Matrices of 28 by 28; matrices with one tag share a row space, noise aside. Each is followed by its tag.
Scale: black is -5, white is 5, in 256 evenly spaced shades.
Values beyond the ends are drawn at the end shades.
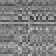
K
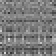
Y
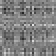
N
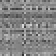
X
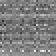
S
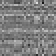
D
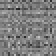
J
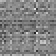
S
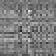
K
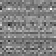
Y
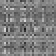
N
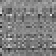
Y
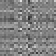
K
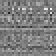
J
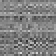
K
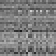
K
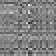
K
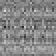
N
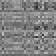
D
